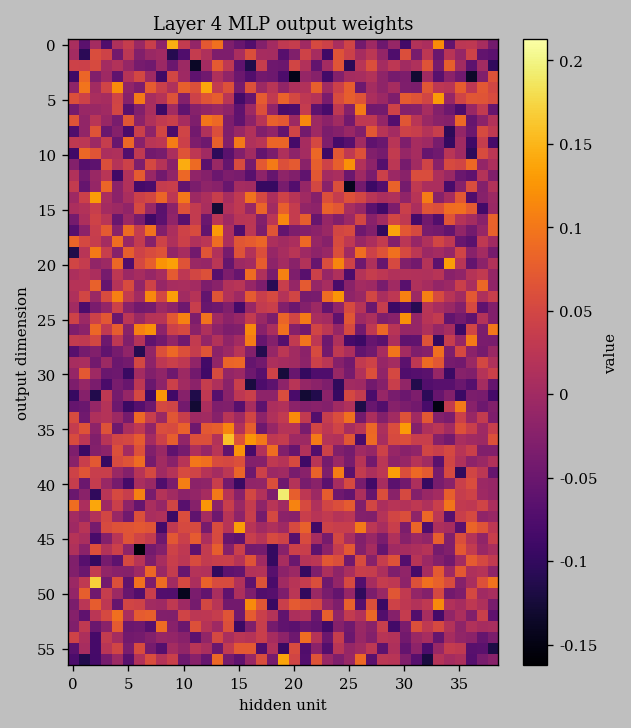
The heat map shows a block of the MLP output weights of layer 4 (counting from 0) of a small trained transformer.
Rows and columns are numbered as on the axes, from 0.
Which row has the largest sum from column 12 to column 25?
36
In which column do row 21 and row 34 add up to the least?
13
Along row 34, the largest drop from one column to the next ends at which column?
26
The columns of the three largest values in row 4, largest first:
12, 4, 1
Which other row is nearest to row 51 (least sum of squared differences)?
25
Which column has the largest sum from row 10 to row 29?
10
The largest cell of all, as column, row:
19, 41
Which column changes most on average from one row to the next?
6
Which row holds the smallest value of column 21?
32
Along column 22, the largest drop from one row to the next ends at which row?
37
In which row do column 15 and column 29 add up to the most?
39
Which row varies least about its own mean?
54
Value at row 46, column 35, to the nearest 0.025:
0.075
